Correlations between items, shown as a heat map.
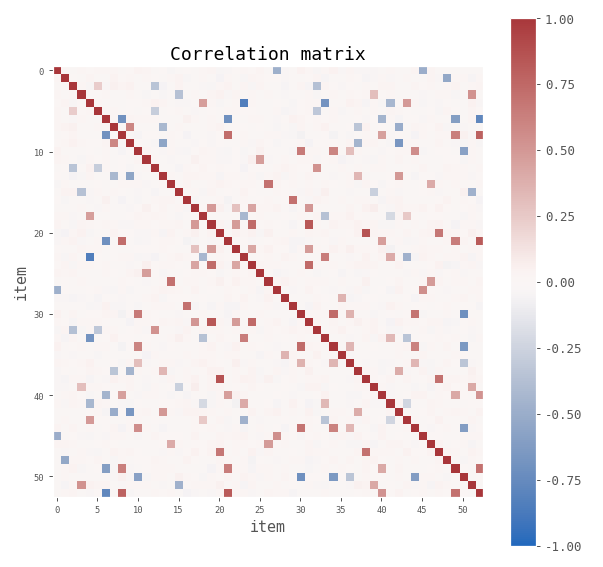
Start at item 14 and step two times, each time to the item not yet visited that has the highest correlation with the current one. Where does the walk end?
46
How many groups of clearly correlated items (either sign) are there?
14
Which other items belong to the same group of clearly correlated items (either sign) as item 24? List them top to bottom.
17, 19, 22, 31
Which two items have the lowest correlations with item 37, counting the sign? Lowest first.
9, 7
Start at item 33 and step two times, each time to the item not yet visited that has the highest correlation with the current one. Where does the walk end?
41
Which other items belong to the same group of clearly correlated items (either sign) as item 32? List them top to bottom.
2, 5, 12
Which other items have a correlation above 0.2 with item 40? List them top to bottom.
8, 21, 49, 52
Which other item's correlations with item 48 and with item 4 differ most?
23
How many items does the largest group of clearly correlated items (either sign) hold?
6
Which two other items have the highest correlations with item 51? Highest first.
3, 39
